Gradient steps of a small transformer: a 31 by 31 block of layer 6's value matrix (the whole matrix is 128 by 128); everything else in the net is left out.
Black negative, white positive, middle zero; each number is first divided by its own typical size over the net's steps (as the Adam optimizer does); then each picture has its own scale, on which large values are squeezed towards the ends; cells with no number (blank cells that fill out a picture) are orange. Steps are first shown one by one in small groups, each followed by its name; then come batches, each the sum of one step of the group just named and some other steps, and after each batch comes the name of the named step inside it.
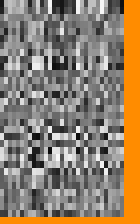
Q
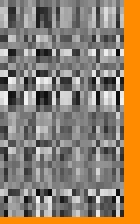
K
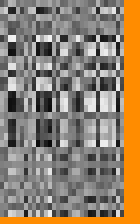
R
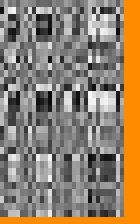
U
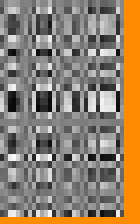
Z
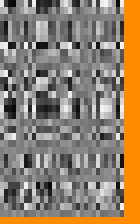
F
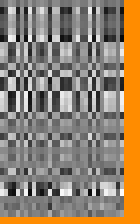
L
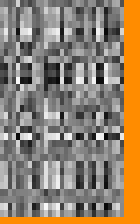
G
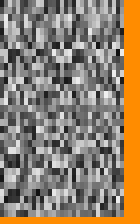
K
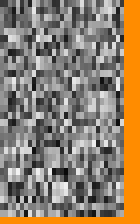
R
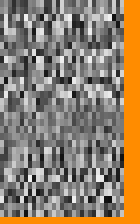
K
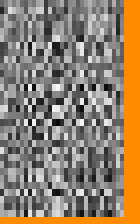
U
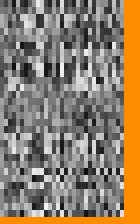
G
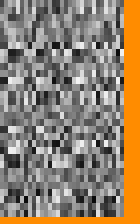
K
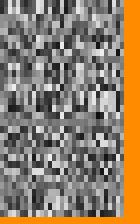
Z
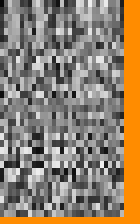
Q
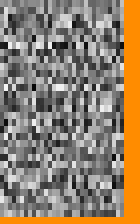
Z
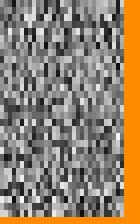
F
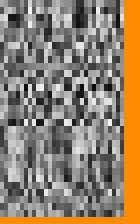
U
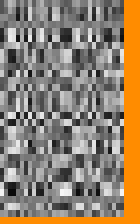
L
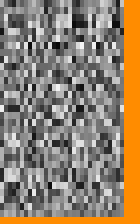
F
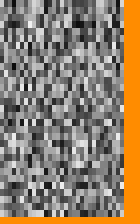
F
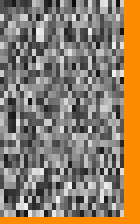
F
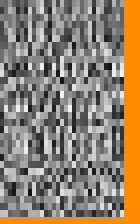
L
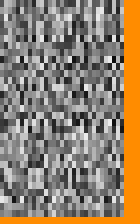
Q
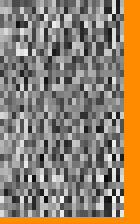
G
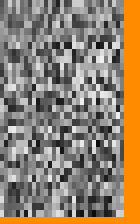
Z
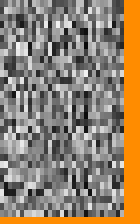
L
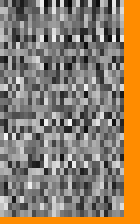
G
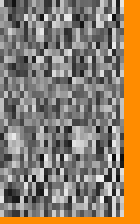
F
